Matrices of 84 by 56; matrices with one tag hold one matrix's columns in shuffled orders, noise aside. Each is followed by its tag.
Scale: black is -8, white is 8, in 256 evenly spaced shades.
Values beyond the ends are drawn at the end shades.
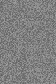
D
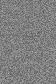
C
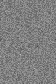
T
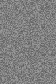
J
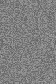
T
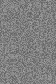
D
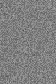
D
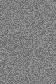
J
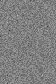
J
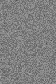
J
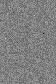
D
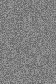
T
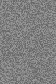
J
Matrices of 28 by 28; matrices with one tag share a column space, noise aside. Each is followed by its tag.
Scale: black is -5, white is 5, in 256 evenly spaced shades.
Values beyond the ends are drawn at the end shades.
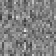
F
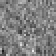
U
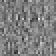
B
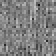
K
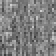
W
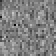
F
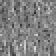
K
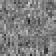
U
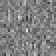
F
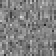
F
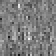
W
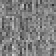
W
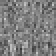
K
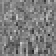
B
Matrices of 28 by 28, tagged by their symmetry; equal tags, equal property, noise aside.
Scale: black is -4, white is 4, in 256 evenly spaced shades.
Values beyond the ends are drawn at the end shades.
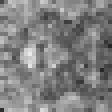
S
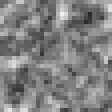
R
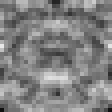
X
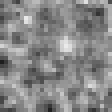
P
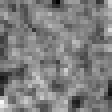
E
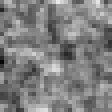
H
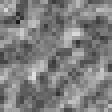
R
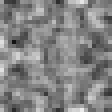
S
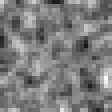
E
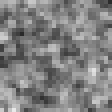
E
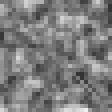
E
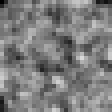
R
